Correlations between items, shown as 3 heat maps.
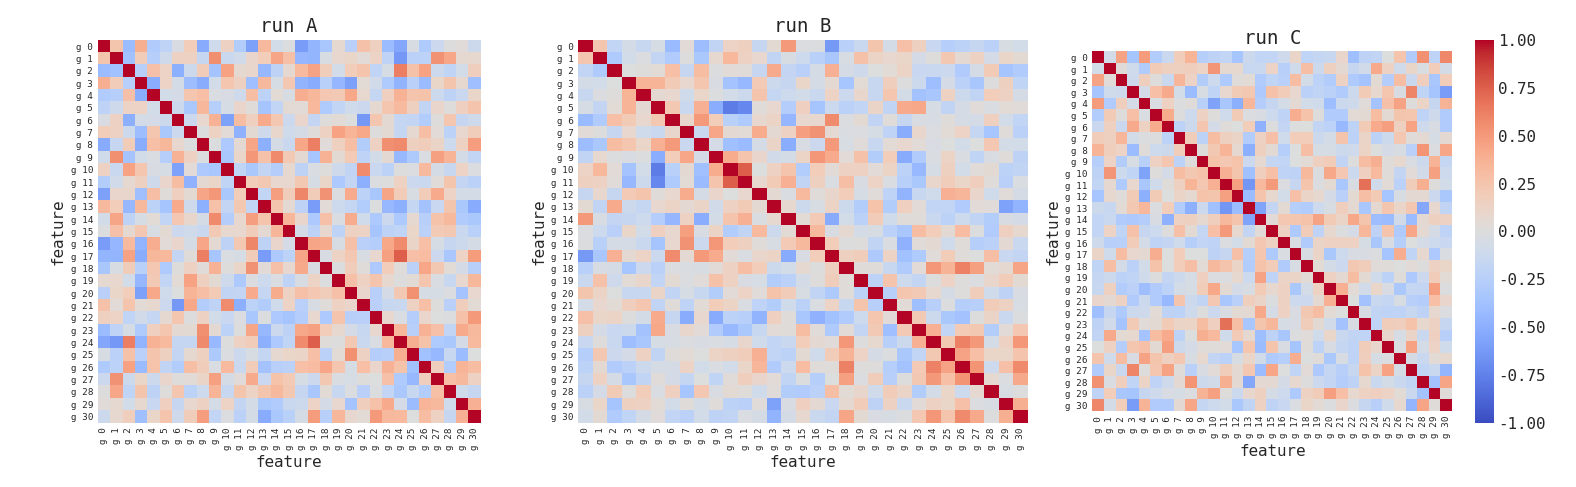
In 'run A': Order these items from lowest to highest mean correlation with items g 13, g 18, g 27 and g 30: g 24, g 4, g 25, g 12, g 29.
g 25, g 24, g 4, g 29, g 12
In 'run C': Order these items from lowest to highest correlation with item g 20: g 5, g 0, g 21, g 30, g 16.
g 5, g 0, g 30, g 16, g 21
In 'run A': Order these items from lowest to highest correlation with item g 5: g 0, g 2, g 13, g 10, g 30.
g 13, g 0, g 10, g 2, g 30
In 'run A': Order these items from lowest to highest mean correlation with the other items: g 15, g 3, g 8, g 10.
g 3, g 10, g 15, g 8
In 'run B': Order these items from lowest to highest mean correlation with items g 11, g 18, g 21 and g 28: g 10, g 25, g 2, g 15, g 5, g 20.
g 5, g 15, g 20, g 2, g 25, g 10
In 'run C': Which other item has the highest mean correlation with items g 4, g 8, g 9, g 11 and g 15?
g 23
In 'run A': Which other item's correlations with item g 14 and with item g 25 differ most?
g 9
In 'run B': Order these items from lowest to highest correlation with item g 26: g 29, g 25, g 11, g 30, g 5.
g 5, g 11, g 29, g 25, g 30
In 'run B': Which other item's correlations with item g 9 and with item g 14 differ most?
g 17
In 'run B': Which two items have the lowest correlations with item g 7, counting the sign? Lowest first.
g 22, g 28
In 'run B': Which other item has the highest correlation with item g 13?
g 2
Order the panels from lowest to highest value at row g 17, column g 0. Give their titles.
run B, run A, run C
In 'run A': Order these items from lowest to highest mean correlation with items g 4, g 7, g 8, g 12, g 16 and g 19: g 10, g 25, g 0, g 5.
g 0, g 10, g 5, g 25
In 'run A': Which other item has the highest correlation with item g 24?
g 17
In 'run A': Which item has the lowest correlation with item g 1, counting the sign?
g 24
